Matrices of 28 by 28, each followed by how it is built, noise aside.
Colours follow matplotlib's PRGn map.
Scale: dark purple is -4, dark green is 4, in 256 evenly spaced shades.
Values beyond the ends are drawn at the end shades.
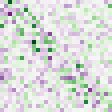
banded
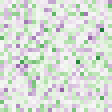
repeating columns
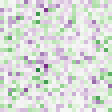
repeating rows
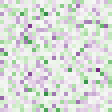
repeating rows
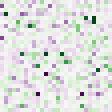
sparse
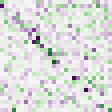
banded
